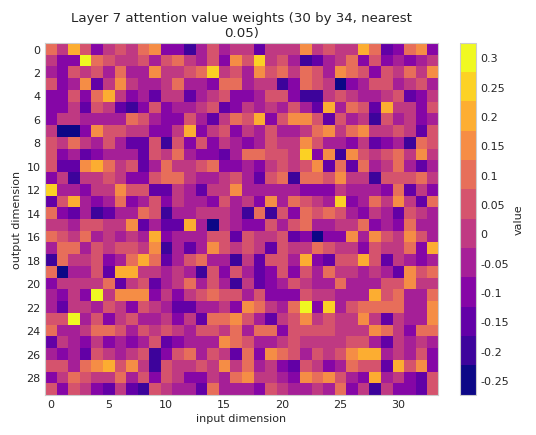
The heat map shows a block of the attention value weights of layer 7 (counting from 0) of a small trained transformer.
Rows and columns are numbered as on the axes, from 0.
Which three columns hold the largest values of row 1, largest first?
3, 18, 16
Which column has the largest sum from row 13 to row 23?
22
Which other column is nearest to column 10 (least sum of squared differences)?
11
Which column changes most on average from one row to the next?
24
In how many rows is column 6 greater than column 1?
18
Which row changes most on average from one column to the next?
13
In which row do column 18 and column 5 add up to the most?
1
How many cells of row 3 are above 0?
11
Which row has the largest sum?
2
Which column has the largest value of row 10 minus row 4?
23
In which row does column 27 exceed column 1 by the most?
7
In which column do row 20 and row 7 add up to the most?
12
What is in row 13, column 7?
-0.1
